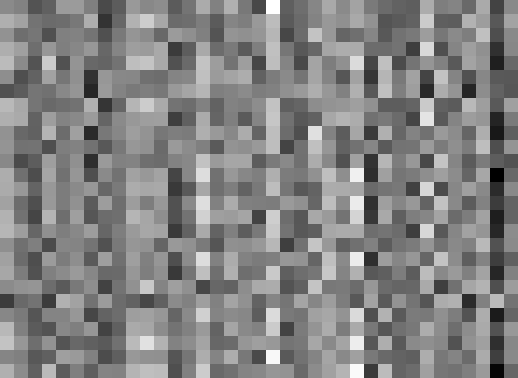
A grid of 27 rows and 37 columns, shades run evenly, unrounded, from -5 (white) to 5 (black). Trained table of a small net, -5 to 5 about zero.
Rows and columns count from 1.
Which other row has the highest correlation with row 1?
26
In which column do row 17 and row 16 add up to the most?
36
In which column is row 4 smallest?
31
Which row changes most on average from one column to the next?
5
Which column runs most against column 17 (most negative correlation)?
11
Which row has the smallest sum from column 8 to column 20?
25
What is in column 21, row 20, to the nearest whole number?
1
